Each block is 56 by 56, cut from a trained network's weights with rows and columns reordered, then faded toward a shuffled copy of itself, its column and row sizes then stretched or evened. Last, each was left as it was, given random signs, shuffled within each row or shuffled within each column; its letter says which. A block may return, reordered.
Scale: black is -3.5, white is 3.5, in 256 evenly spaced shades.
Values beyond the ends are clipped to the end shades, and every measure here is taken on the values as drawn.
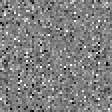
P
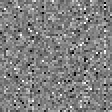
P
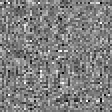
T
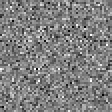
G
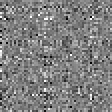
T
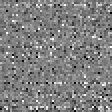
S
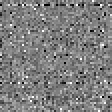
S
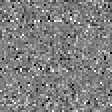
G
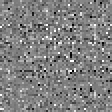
S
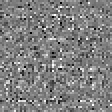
T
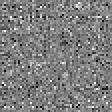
S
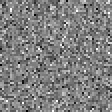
P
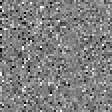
P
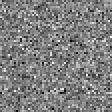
G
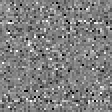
G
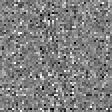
S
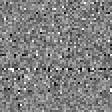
G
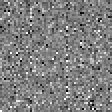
P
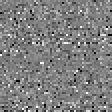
G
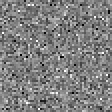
G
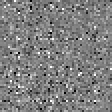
S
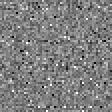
G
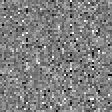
P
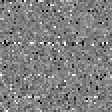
G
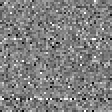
G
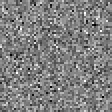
P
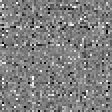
S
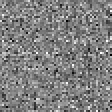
S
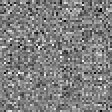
T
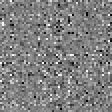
S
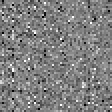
P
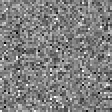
P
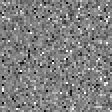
P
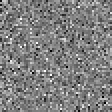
P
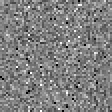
P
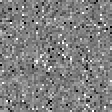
P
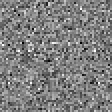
S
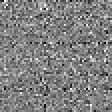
S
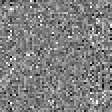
P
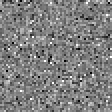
G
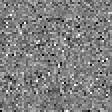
G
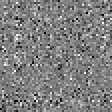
T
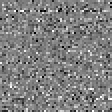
G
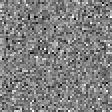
G
